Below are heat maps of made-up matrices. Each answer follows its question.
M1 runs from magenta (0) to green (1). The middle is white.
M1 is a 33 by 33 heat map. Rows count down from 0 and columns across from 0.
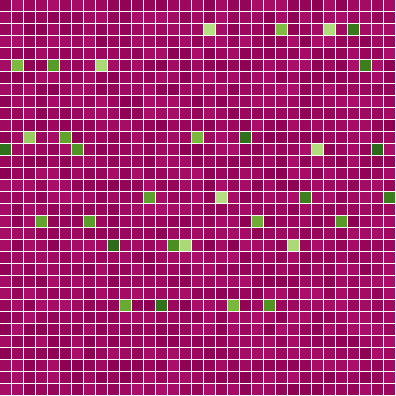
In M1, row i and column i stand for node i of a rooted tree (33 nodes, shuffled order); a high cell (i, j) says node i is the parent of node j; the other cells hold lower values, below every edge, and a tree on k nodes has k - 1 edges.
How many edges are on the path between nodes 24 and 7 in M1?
5
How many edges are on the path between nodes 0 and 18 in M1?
3
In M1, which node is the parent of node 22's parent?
16
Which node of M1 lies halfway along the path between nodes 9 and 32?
11
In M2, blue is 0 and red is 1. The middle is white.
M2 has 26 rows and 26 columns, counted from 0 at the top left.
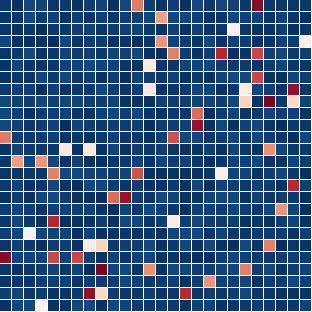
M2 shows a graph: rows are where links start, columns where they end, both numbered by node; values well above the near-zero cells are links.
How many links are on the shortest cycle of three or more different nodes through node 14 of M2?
3
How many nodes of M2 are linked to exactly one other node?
11
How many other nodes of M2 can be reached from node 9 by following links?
2
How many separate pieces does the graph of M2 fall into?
6
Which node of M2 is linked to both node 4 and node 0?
node 21
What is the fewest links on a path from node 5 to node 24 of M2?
3
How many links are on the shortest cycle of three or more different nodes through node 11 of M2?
5
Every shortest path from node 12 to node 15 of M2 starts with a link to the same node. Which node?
node 7
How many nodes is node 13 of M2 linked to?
2
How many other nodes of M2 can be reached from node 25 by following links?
3
